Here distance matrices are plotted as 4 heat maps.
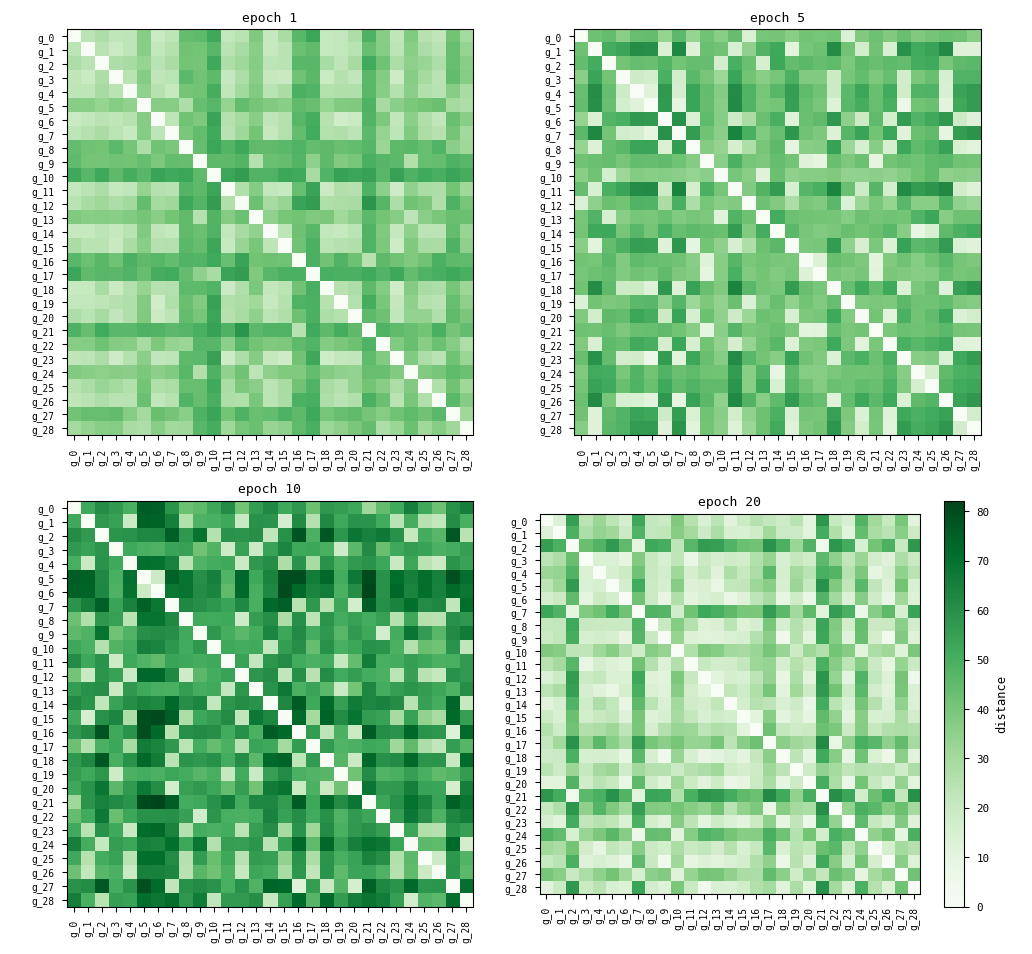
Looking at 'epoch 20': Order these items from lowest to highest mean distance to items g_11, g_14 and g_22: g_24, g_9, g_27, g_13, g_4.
g_9, g_13, g_4, g_27, g_24
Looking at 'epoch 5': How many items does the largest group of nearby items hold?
9
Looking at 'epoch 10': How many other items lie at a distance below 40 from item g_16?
4
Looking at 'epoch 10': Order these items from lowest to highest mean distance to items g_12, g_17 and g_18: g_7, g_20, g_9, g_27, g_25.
g_25, g_20, g_27, g_7, g_9
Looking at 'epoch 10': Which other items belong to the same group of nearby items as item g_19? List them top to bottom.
g_3, g_11, g_13
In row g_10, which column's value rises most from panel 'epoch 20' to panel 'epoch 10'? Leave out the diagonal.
g_27
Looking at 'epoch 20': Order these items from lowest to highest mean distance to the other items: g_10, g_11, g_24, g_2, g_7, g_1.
g_11, g_1, g_10, g_24, g_7, g_2
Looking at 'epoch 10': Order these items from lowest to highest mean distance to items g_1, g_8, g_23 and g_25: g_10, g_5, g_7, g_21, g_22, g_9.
g_10, g_9, g_22, g_21, g_7, g_5
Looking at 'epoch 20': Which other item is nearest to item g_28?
g_12
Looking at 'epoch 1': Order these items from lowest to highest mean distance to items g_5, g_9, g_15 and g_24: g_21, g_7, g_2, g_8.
g_2, g_7, g_8, g_21
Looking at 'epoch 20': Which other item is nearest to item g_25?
g_4
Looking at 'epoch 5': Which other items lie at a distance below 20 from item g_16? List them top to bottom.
g_9, g_17, g_21
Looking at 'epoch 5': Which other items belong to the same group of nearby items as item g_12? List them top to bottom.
g_0, g_19
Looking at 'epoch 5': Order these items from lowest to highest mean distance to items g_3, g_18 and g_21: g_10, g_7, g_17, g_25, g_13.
g_7, g_17, g_10, g_13, g_25
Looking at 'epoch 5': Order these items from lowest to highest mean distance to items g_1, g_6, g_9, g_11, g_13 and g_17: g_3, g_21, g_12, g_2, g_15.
g_15, g_21, g_12, g_2, g_3
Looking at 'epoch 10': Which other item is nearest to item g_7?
g_20
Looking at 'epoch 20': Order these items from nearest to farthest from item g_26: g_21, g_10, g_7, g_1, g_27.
g_1, g_10, g_27, g_7, g_21
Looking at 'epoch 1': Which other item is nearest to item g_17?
g_10
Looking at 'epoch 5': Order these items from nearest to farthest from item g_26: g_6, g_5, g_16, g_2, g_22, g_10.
g_5, g_10, g_2, g_16, g_22, g_6
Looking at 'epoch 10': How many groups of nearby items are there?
7
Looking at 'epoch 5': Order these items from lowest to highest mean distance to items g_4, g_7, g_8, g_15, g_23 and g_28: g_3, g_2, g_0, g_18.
g_3, g_18, g_0, g_2
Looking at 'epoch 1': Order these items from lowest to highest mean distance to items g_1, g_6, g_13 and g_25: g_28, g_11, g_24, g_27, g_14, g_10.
g_14, g_11, g_24, g_28, g_27, g_10
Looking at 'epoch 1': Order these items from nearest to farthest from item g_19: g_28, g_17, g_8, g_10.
g_28, g_8, g_17, g_10
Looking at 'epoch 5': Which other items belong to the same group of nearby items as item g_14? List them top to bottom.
g_24, g_25
